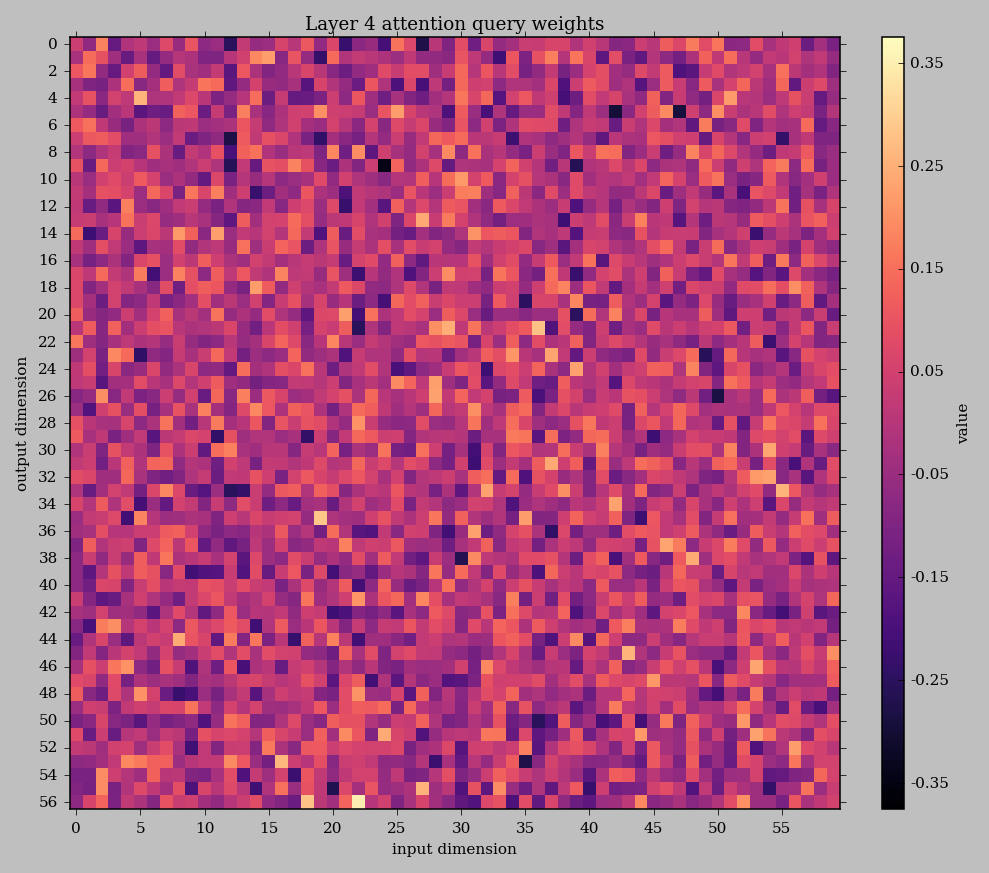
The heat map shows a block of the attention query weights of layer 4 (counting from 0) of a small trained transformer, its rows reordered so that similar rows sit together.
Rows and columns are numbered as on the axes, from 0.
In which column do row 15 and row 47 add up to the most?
45
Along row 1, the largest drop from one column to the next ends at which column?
16
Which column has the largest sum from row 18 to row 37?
34
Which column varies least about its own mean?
0
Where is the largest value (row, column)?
56, 22
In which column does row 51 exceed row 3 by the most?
44
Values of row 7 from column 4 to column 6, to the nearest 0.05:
-0.05 -0.05 0
